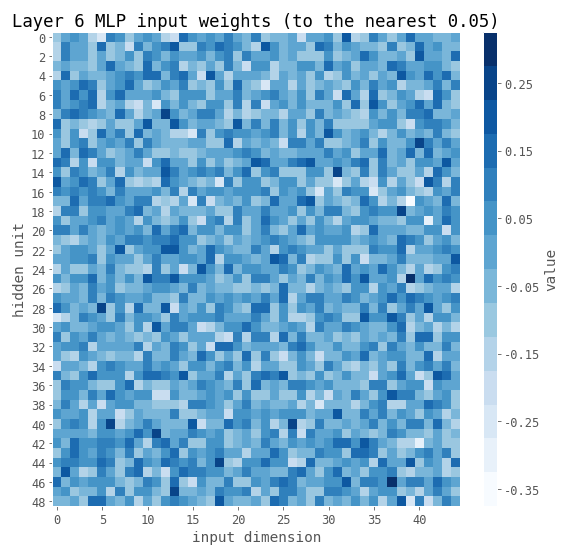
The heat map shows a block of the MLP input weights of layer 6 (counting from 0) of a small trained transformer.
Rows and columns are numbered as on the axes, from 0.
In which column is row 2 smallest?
0
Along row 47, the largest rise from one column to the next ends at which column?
13
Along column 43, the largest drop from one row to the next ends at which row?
20
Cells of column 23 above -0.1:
42
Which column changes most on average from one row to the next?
41
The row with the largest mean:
25
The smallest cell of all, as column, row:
39, 17
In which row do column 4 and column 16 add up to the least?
40
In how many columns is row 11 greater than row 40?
16
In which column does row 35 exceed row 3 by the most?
14
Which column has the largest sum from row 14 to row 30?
4
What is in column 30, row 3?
0.15
